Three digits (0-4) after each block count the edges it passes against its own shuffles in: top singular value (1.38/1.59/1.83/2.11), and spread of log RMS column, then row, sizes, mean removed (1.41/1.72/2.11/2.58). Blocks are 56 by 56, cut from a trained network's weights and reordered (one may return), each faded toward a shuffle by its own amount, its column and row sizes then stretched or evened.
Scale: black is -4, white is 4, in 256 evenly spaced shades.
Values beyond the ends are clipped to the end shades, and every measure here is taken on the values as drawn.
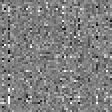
1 4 1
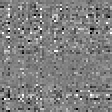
3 3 4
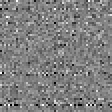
1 2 3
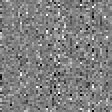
1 4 0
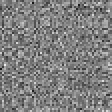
4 0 0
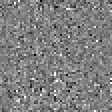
0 2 2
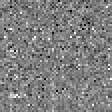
1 0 2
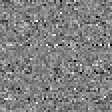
1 1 3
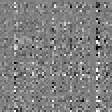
3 4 4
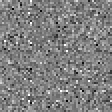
0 1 2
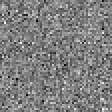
2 0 0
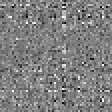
3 2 3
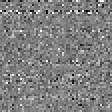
1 1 4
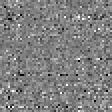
0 1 3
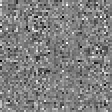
1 4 1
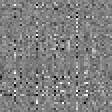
2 3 3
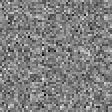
3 0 1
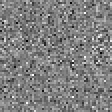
1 2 2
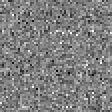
0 0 1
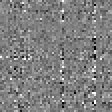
2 3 3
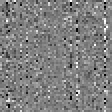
3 4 0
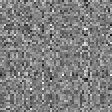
3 3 1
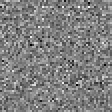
0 0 2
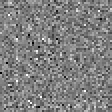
0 1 0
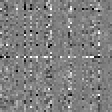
3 4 2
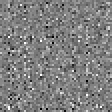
0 3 1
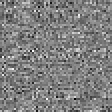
3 0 3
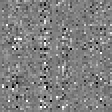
2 4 2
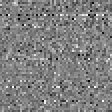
1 0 3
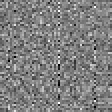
4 3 1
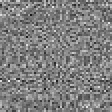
3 1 1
